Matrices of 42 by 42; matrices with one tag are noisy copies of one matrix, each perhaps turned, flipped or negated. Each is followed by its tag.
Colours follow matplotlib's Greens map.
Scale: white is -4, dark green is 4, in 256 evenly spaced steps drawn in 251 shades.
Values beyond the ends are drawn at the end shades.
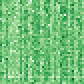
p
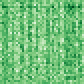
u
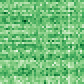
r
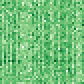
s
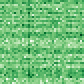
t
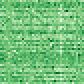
s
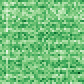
p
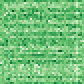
u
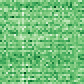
s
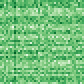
r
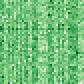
t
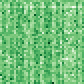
p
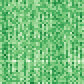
s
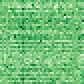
s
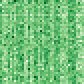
r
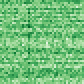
t
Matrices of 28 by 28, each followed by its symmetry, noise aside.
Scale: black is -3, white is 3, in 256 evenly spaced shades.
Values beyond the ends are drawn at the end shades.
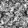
same after a half turn.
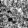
antisymmetric.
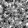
antisymmetric.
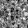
mirrored top to bottom.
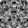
mirrored left to right.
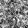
no symmetry.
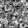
no symmetry.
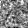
no symmetry.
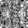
mirrored top to bottom.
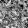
symmetric across the other diagonal.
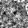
symmetric across the other diagonal.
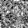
antisymmetric.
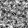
same after a half turn.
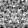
mirrored left to right.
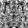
mirrored left to right.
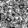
symmetric across the other diagonal.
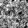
no symmetry.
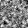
symmetric across the other diagonal.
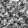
no symmetry.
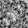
symmetric across the other diagonal.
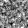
no symmetry.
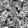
same after a half turn.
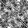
same after a half turn.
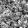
no symmetry.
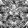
mirrored left to right.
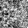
mirrored top to bottom.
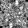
same after a half turn.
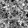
symmetric across the other diagonal.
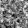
no symmetry.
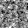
no symmetry.
